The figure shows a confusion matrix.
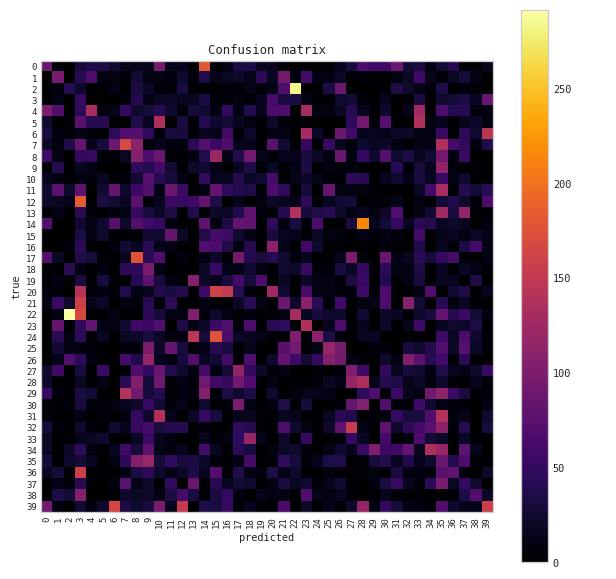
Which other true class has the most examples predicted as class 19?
1
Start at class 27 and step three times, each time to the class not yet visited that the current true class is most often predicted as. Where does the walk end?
15
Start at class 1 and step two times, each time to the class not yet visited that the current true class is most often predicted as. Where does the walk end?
3
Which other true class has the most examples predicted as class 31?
0
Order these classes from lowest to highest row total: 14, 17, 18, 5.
18, 5, 17, 14
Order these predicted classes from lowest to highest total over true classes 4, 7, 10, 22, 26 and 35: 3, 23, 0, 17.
17, 0, 23, 3
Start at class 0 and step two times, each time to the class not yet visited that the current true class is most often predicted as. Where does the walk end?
28
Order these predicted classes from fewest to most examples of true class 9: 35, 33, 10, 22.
22, 33, 10, 35
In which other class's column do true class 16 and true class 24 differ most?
13
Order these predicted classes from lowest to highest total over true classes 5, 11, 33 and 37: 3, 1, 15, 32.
32, 1, 15, 3
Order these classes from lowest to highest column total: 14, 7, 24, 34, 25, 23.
24, 25, 34, 7, 23, 14
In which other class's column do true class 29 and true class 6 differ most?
39
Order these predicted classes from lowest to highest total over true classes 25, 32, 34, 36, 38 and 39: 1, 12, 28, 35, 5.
5, 1, 28, 12, 35
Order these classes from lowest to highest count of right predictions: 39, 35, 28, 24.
35, 24, 28, 39
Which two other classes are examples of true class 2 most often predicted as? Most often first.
22, 26
